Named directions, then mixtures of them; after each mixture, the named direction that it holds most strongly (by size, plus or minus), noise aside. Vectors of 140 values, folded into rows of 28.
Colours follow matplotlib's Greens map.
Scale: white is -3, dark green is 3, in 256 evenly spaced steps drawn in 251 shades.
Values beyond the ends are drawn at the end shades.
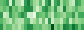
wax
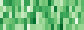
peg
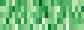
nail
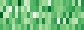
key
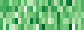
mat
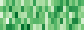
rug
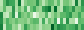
key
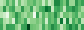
rug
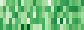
rug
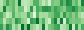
key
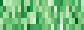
peg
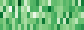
key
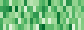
mat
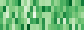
key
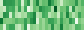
peg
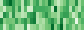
peg
